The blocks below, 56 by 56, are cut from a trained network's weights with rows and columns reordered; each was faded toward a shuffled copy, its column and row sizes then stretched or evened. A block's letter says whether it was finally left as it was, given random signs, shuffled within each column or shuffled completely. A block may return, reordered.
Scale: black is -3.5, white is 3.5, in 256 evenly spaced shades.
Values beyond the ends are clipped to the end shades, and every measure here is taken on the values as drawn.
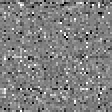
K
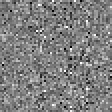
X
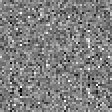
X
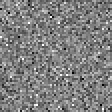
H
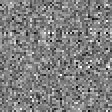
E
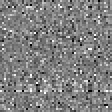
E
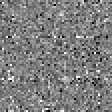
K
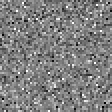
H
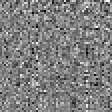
E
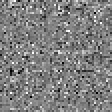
K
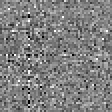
K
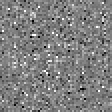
X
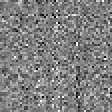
E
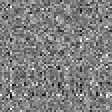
E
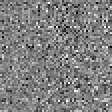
E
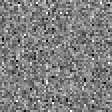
X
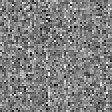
X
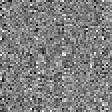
E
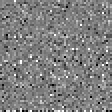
E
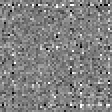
K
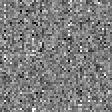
K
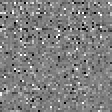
K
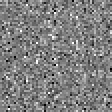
X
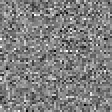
E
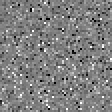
X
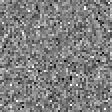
H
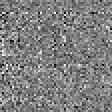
K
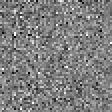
K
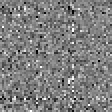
K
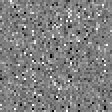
X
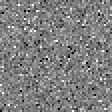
H
